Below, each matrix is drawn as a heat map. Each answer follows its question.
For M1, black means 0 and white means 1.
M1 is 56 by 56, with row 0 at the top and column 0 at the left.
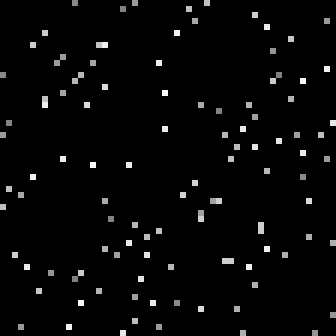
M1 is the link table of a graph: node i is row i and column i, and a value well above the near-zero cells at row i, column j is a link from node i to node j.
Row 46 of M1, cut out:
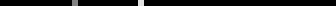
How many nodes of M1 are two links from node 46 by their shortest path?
2
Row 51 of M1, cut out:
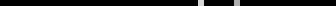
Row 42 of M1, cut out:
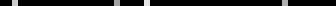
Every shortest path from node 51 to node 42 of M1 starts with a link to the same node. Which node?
node 39
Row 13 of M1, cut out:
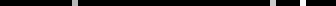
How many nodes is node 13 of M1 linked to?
3
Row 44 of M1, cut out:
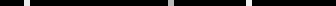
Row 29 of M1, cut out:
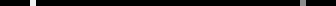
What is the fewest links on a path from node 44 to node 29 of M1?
5
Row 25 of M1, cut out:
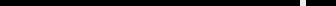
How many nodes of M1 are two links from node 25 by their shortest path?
2
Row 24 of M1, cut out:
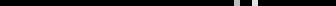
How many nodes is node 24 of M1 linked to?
2
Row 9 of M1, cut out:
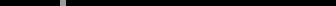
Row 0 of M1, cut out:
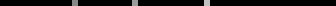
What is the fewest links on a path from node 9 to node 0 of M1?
7
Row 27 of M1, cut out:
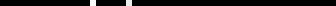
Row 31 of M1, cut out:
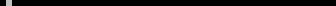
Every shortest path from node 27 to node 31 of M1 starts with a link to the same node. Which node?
node 21
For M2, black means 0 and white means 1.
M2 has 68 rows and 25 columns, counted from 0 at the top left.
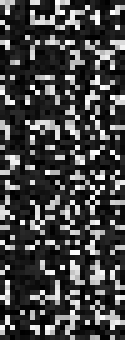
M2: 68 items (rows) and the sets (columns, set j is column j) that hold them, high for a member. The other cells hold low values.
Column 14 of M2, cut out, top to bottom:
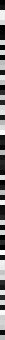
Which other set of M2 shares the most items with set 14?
19
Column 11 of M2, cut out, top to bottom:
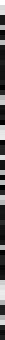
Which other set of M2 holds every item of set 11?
1
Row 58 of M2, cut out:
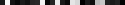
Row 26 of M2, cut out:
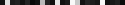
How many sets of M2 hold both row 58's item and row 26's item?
6
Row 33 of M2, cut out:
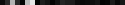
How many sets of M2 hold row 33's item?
3
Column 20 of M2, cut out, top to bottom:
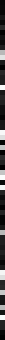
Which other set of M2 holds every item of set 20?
15
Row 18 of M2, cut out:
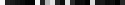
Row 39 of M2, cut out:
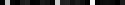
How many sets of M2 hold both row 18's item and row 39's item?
1
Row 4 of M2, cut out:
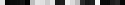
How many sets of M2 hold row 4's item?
10
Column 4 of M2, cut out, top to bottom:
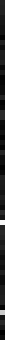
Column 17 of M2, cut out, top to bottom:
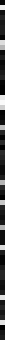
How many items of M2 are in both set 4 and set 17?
0
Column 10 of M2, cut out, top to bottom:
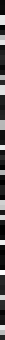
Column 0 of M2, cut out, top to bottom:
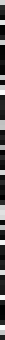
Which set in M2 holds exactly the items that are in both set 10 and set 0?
9
